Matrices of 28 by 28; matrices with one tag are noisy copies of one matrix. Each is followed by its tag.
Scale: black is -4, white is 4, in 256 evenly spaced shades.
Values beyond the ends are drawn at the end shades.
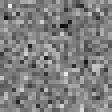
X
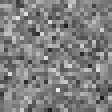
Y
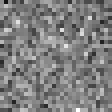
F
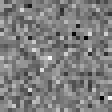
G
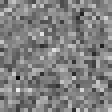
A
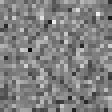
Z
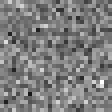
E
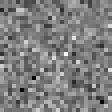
G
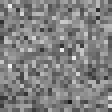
Z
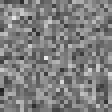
Y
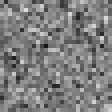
A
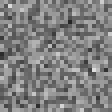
X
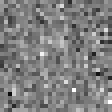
F
